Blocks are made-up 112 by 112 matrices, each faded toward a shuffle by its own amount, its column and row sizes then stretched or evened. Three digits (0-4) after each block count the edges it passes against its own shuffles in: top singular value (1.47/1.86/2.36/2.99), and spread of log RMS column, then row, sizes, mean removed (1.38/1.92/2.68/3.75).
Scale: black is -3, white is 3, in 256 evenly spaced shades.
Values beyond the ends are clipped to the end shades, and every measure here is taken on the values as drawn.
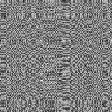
4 0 2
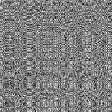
4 2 1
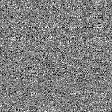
2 0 2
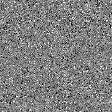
1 1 1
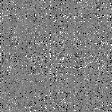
1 3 2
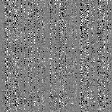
1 4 2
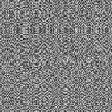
4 2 0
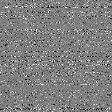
0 1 4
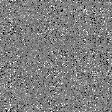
0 2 1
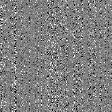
0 4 0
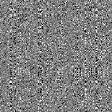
3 3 0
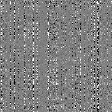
3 4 2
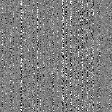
0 4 0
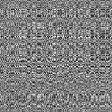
4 1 4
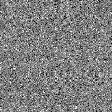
2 1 0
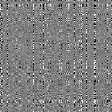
4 4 3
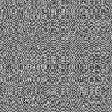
4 0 1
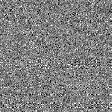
2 0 2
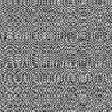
4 0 2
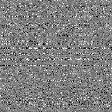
3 0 3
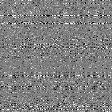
3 0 4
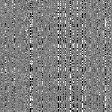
4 4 0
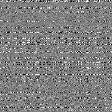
3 1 4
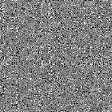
2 2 2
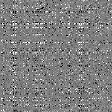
3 3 3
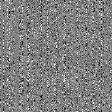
0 4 0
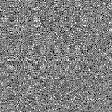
3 0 1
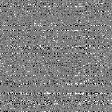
3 2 4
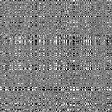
4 3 4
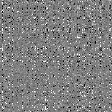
3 3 2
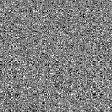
3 1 2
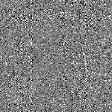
1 3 2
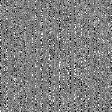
2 4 0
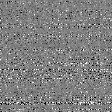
1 1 4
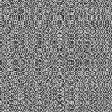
4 2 1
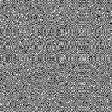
4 0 1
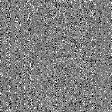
1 3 0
